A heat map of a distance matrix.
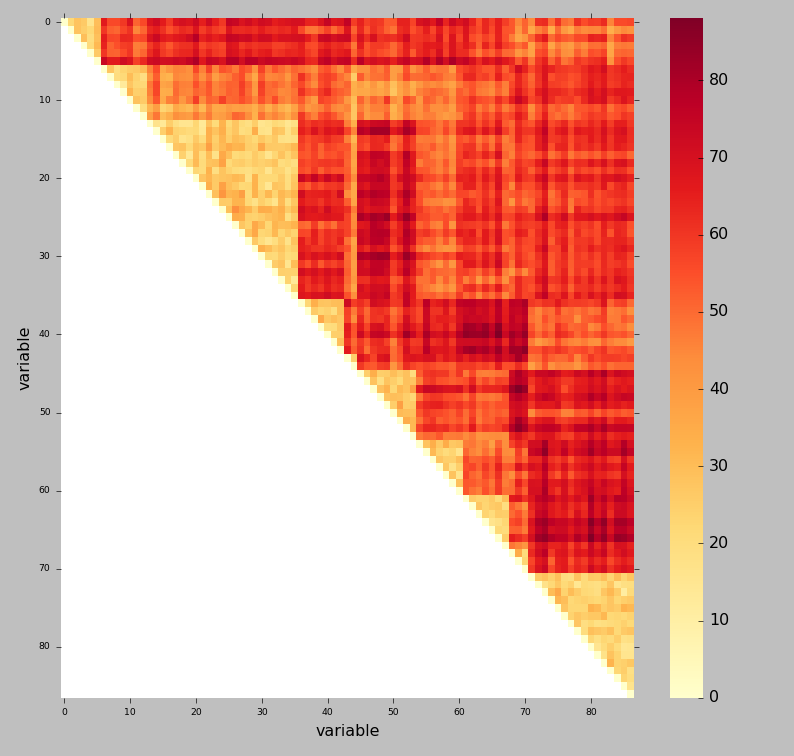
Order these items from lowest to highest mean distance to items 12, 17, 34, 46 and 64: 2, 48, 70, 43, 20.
20, 48, 43, 70, 2
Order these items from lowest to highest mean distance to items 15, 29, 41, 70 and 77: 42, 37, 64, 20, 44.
44, 20, 37, 42, 64
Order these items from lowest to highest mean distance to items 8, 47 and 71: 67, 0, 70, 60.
0, 67, 60, 70
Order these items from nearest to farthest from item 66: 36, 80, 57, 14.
57, 14, 36, 80
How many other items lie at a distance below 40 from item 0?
5
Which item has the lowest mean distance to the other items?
11
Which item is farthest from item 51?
69
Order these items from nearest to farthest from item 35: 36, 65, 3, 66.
65, 66, 3, 36
